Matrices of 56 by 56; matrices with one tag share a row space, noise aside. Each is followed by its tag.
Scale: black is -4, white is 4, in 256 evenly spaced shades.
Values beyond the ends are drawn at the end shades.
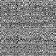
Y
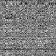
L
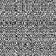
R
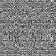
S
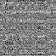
L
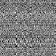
R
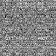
L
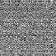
S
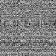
Y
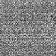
S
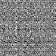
R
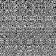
R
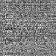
L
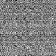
R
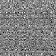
S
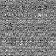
L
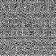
R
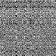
R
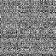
Y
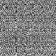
R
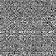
S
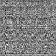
L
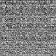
L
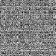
Y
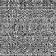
S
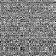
Y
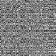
Y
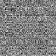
L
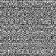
S
